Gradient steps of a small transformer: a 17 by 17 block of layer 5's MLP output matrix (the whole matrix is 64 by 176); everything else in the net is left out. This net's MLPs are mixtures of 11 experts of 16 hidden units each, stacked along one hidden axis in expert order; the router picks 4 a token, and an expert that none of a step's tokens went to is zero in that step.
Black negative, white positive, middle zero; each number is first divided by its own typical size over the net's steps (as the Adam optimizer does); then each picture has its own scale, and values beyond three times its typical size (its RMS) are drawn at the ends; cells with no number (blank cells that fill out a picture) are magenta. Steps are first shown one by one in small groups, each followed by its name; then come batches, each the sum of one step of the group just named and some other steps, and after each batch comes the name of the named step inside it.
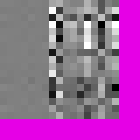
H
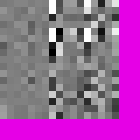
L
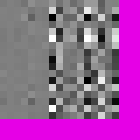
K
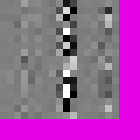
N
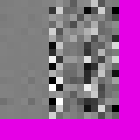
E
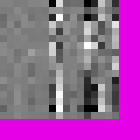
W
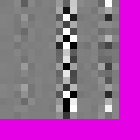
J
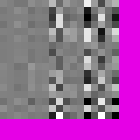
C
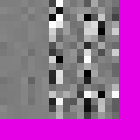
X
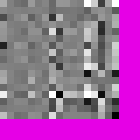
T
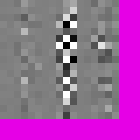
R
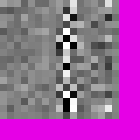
J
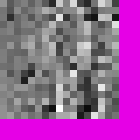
W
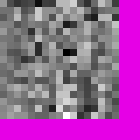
W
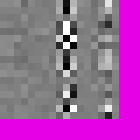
J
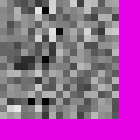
L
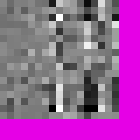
W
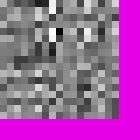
L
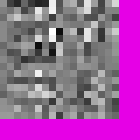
L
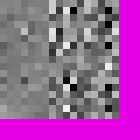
L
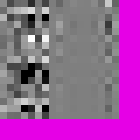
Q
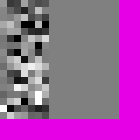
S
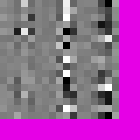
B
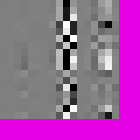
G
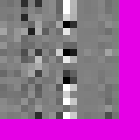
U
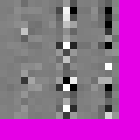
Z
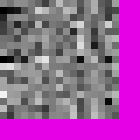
S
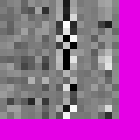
G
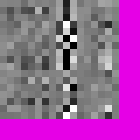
G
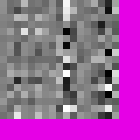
B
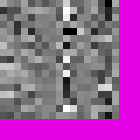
B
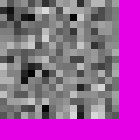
Q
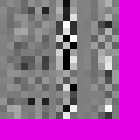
G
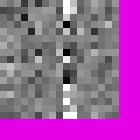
U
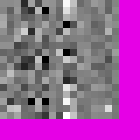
U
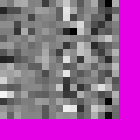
B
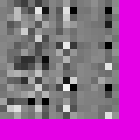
Z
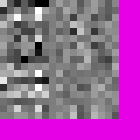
S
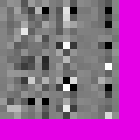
Z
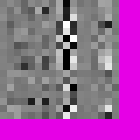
G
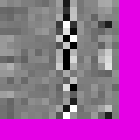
G
